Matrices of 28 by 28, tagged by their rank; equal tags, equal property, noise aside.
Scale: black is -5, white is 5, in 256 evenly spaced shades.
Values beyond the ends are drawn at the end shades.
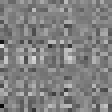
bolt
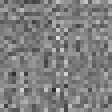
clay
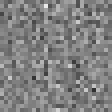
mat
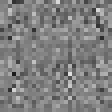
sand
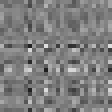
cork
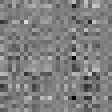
bolt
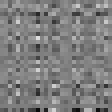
cork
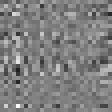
bolt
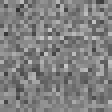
mat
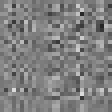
bolt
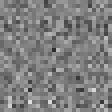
clay
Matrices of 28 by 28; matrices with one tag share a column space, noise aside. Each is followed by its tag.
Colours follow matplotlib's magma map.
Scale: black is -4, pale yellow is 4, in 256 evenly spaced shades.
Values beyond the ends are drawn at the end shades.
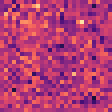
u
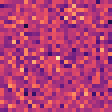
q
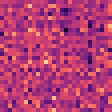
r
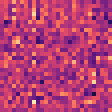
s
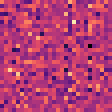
u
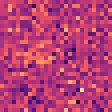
r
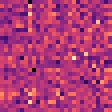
s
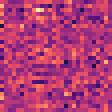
q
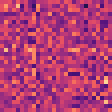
u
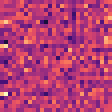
s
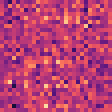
q
